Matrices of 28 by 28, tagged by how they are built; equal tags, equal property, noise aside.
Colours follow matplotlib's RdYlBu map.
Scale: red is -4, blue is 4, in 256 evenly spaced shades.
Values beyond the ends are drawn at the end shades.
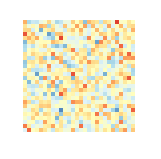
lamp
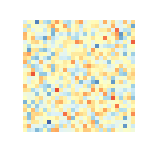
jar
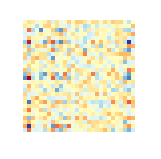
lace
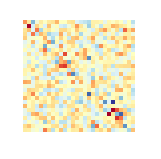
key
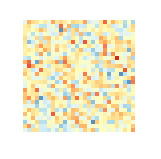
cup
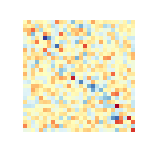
key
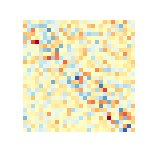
key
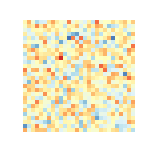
cup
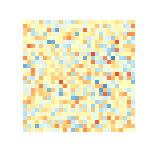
cup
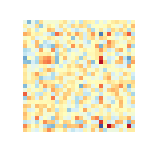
lace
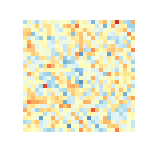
lamp
